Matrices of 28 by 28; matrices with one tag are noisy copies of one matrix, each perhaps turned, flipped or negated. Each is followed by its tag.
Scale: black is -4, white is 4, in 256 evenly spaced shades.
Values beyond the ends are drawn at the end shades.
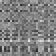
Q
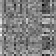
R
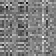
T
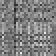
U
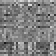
R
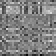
R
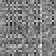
U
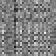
U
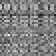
Q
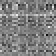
Q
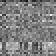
R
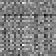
U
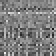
T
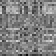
R
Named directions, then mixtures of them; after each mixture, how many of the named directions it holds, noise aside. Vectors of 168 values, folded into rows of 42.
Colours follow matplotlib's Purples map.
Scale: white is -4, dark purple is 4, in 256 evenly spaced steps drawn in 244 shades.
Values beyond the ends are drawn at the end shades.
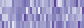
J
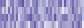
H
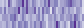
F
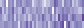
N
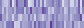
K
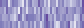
one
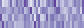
two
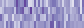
two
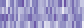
one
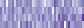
one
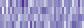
four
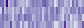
two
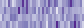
one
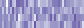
four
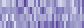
three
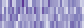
three
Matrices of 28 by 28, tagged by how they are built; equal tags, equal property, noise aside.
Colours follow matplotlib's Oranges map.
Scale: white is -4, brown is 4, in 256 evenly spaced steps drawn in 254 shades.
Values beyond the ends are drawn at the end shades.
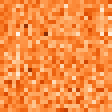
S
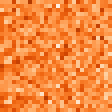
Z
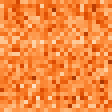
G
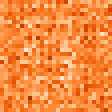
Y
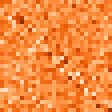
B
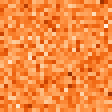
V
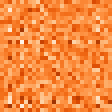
S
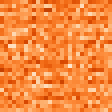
Y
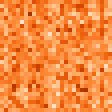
Y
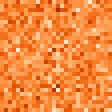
S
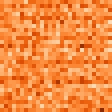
Y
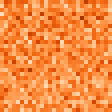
G
